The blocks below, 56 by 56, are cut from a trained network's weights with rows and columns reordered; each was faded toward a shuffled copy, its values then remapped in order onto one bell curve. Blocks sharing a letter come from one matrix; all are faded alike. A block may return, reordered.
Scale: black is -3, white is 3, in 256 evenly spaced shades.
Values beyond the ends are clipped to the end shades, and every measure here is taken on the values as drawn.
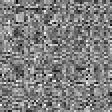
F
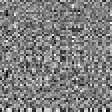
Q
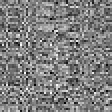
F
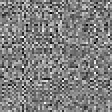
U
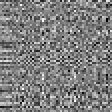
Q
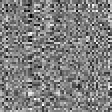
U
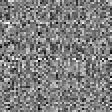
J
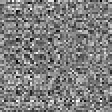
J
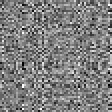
U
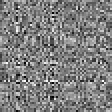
J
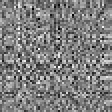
Q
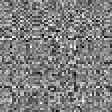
Q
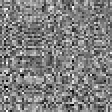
J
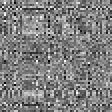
Q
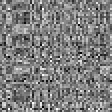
F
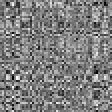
U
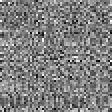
J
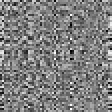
U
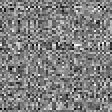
F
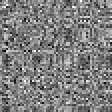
F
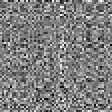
F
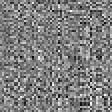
U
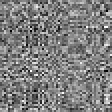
F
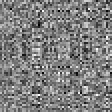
U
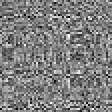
F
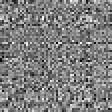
F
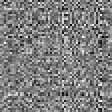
U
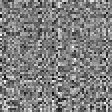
U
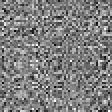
F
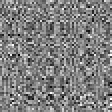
F
